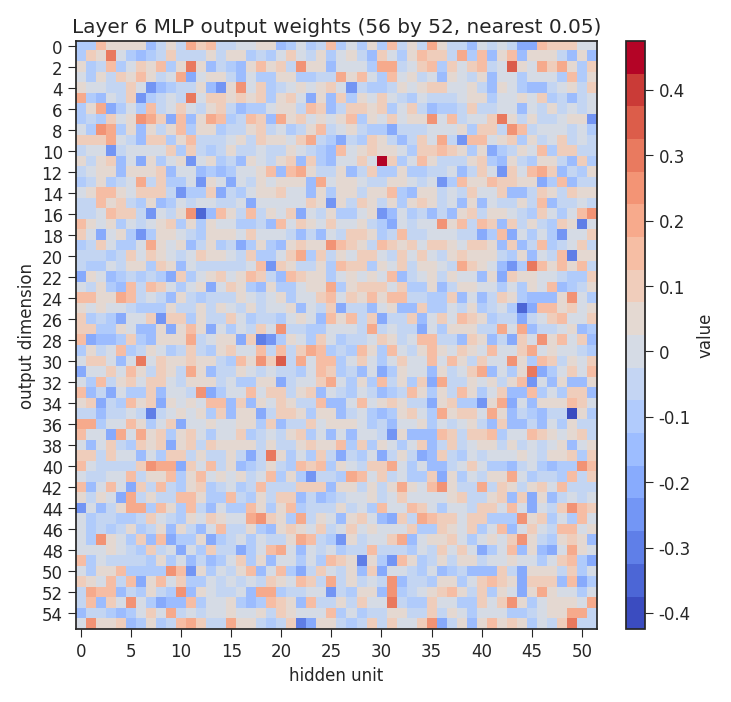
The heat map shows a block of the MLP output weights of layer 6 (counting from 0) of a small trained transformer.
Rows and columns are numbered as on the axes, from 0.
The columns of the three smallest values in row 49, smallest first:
28, 31, 51
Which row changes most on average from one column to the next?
2
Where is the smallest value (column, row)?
49, 35
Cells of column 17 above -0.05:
32
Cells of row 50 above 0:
17
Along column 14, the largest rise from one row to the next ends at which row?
5
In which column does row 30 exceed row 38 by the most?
20
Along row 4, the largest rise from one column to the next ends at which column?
15
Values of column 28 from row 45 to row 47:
0.1 0 -0.05
